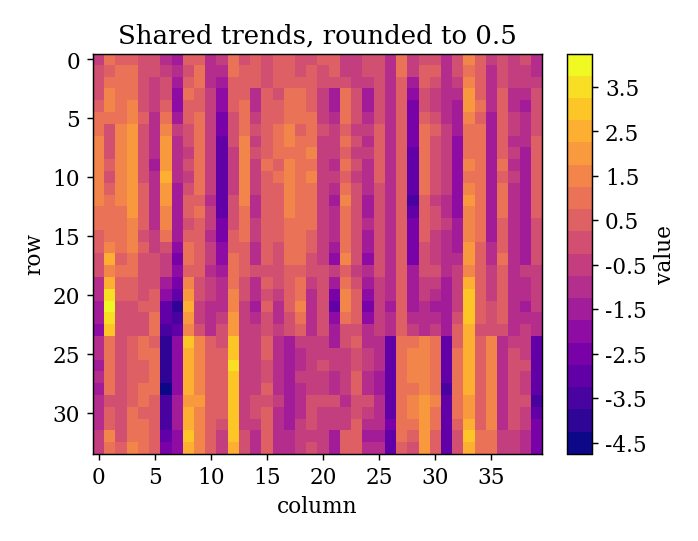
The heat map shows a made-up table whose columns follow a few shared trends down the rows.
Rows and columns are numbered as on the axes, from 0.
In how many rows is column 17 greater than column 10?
24
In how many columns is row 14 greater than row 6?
6
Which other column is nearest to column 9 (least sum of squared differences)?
29
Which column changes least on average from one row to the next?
27
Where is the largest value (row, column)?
21, 1
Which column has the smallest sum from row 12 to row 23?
7
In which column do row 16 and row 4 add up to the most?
33
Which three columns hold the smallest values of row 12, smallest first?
28, 11, 32
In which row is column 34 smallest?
23
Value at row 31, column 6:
-3.5
